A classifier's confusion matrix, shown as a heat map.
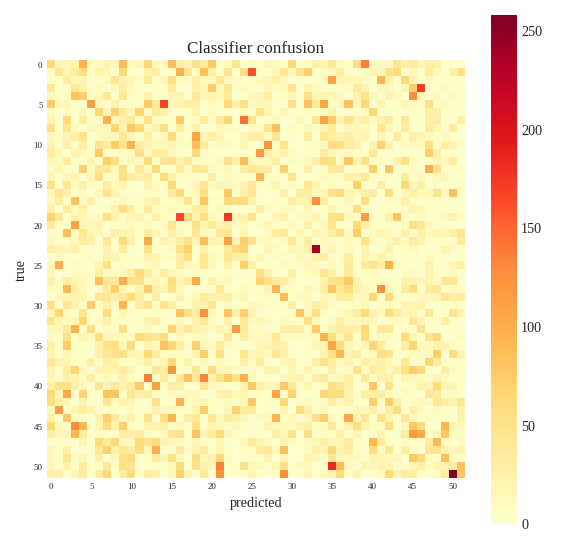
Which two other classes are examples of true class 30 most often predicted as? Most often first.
9, 5
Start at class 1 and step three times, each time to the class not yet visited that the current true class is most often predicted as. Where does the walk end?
16
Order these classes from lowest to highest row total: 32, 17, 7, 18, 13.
18, 32, 17, 13, 7
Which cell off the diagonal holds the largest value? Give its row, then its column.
51, 50
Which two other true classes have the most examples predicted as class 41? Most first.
28, 2
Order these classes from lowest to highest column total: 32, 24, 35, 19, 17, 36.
17, 32, 36, 24, 19, 35
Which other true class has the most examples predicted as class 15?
38
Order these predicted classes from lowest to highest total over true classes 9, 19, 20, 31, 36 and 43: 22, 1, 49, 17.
49, 17, 1, 22
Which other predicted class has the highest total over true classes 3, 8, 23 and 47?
33
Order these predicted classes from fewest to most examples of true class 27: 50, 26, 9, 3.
3, 50, 26, 9
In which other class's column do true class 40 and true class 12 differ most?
13
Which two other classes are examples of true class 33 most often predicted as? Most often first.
23, 3
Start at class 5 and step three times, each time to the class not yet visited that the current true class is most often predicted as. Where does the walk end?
11
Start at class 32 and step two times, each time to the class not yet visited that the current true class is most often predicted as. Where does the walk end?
45
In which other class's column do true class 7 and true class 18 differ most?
24
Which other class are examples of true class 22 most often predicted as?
12
